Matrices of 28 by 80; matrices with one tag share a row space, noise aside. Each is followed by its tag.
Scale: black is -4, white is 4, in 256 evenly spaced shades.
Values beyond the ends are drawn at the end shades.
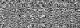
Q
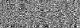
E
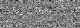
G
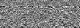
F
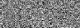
Q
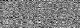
G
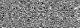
Q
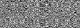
E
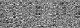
G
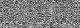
G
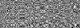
E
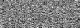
Q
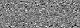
E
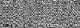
G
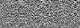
E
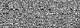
G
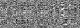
F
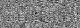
E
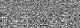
F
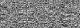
F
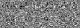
E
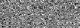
Q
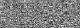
F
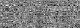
G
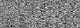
E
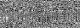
G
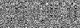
E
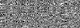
F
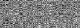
G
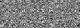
Q
